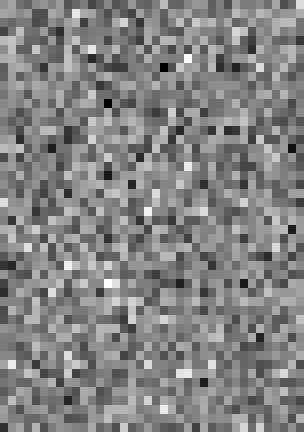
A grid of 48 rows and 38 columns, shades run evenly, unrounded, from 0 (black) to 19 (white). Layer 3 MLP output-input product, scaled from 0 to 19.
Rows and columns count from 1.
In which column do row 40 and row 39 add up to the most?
5
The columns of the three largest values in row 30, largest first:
9, 14, 12
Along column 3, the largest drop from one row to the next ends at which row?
18
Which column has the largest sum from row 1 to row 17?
2
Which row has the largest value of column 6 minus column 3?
15
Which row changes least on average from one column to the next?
47
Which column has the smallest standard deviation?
29
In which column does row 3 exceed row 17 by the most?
37
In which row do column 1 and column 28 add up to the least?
8
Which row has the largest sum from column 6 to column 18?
32
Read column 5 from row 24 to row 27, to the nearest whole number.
4 7 15 10
